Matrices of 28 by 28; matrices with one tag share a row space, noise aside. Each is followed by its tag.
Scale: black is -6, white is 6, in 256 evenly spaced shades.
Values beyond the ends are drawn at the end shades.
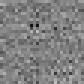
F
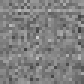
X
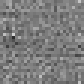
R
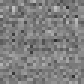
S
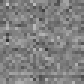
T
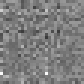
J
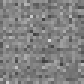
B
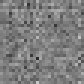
X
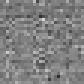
T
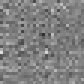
J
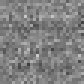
X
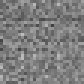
J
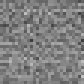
X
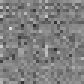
J
